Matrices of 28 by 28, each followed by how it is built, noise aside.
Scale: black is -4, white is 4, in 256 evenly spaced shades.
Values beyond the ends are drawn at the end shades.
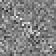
banded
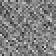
Toeplitz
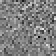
upper triangular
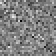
banded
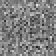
blocks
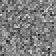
noise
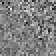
upper triangular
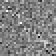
banded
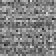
blocks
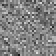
Toeplitz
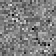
banded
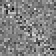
banded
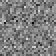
repeating columns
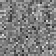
noise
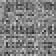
blocks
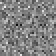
repeating columns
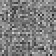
blocks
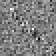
banded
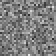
noise
